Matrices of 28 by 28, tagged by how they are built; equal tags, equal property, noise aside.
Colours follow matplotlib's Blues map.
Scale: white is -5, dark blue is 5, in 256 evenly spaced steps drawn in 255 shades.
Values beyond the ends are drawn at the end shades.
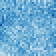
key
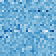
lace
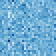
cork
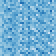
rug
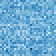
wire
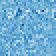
lace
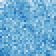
key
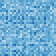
wire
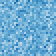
rug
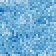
key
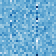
cork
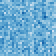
wire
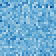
lace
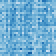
wire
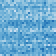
wire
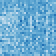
wire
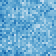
key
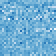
lace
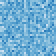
rug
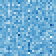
cork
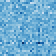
lace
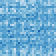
wire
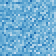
rug
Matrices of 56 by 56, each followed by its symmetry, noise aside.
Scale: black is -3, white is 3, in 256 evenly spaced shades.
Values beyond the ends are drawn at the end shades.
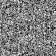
mirrored top to bottom.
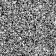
antisymmetric.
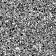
no symmetry.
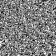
antisymmetric.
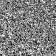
symmetric across the other diagonal.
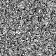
no symmetry.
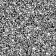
symmetric.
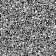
same after a half turn.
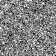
symmetric.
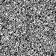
same after a half turn.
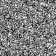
no symmetry.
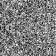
mirrored top to bottom.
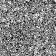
symmetric across the other diagonal.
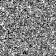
same after a half turn.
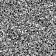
same after a half turn.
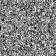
mirrored top to bottom.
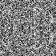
mirrored top to bottom.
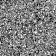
symmetric across the other diagonal.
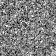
symmetric.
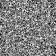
same after a half turn.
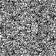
mirrored top to bottom.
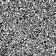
symmetric across the other diagonal.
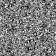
same after a half turn.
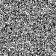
same after a half turn.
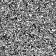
no symmetry.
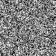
antisymmetric.
